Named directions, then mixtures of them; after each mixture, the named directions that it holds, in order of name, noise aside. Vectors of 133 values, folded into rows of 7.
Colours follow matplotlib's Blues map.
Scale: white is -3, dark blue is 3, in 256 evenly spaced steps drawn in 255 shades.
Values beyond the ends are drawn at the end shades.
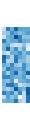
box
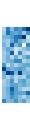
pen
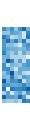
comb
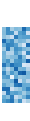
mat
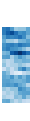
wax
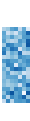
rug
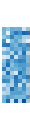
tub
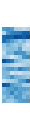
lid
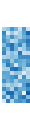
rug.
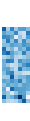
box, comb, mat.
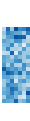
box, pen.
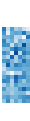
pen, tub.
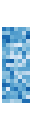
comb, lid.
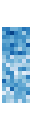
comb, pen, wax.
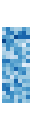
lid, mat.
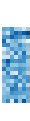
lid, tub.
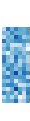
box.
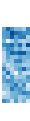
pen, tub, wax.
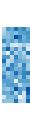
box.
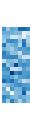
comb, lid, rug.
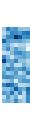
box, lid.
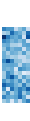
comb, lid.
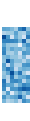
comb.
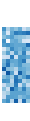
tub.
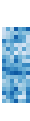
box, pen, wax.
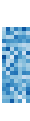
box, mat, tub.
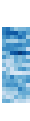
wax.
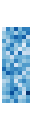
box, pen, rug.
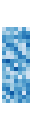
lid, mat, rug.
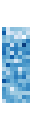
lid, pen.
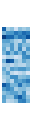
box, lid.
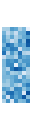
rug.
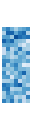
lid, mat, rug.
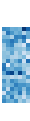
comb, mat, pen.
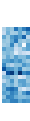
pen, wax.
